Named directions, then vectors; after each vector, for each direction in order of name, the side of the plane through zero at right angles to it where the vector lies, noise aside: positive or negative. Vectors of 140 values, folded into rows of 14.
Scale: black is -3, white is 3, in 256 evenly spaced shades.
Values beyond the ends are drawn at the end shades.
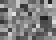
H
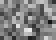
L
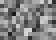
negative, positive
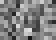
negative, positive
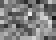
negative, negative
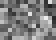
negative, negative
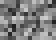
negative, positive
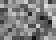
positive, positive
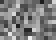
positive, negative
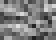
positive, positive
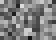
negative, positive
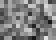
positive, positive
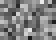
negative, positive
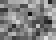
positive, positive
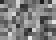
positive, negative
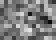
positive, positive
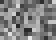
positive, negative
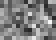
negative, negative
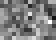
negative, negative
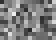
positive, negative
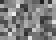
positive, negative
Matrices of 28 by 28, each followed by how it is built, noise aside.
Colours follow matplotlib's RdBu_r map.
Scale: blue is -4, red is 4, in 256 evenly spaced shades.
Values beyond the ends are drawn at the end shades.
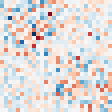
block diagonal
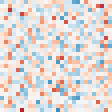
repeating rows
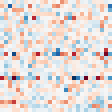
uneven rows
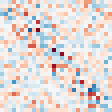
banded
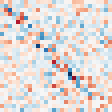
banded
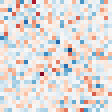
block diagonal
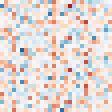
repeating rows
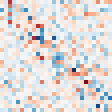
banded
